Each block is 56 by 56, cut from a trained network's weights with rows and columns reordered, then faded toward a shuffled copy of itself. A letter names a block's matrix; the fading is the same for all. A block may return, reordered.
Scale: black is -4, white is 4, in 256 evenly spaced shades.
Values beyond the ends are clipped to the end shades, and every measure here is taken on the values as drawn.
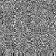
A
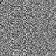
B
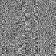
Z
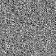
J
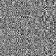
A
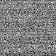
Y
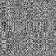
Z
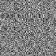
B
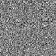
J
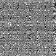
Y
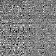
Y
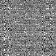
Y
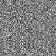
A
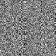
Z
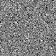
J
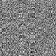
B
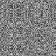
A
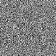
J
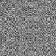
B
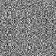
A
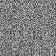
B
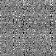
Y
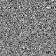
J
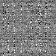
Y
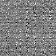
Y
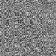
Z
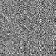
A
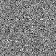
J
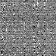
Y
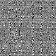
Y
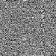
Z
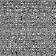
Y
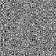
A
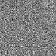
A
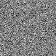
J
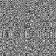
B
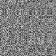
B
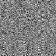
A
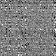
Y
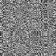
Z
